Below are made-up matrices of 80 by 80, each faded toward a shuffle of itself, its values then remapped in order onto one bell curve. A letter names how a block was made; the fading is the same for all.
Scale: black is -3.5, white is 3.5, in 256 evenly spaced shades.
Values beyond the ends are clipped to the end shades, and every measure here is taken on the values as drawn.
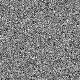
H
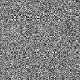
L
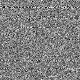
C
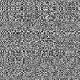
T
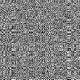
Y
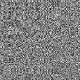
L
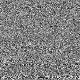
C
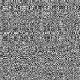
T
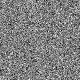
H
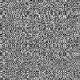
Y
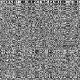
T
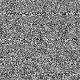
C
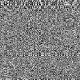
T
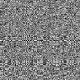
T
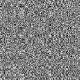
L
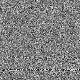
C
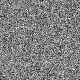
H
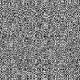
L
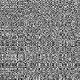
Y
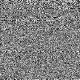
C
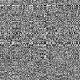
T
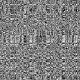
Y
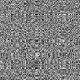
Y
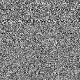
C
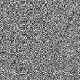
L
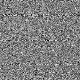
C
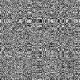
Y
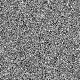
H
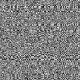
T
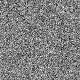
H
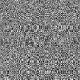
Y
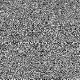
C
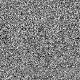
C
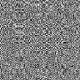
Y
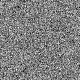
H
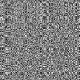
Y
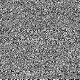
C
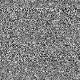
C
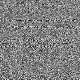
C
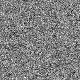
H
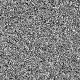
H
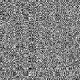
L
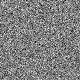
H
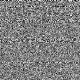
C
